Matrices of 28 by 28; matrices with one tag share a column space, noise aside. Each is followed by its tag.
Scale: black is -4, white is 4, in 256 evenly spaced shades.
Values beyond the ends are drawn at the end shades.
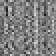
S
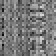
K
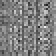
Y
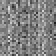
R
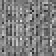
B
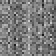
R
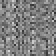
K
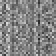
R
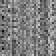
K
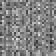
Y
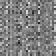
Y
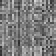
B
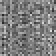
R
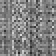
K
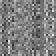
K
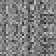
R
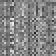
S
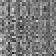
S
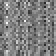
Y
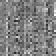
S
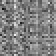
R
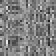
B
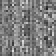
B
